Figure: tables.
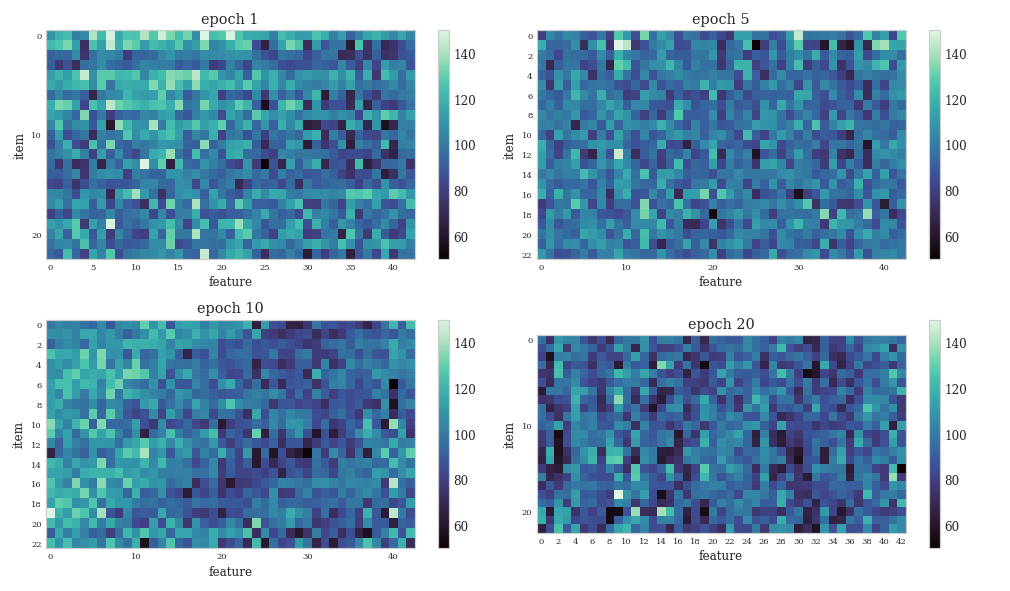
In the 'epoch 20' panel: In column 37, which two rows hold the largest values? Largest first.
12, 11
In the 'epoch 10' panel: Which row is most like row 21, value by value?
0
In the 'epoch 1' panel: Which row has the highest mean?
0
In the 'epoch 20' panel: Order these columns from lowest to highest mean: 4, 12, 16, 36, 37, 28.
36, 16, 37, 28, 12, 4
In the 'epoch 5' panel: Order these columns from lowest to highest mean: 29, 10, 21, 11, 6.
21, 11, 6, 29, 10
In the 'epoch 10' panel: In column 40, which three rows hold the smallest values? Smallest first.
6, 8, 20
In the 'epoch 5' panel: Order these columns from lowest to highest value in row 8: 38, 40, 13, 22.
38, 40, 13, 22
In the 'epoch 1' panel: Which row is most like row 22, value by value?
11
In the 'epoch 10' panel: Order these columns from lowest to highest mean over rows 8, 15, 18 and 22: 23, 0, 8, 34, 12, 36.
23, 34, 36, 12, 8, 0
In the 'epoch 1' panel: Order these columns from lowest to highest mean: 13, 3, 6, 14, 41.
41, 3, 6, 13, 14
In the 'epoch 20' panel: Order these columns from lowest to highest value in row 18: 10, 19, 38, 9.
19, 10, 38, 9
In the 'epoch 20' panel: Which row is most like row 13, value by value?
14
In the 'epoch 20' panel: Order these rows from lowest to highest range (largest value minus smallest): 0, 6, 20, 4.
0, 6, 4, 20
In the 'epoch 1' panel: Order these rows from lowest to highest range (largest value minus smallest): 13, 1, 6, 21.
21, 6, 1, 13
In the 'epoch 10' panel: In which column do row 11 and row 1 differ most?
11
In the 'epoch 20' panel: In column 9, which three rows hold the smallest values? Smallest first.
20, 3, 2
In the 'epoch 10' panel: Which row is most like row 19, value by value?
10
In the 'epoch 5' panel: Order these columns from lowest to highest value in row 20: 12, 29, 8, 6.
8, 29, 6, 12
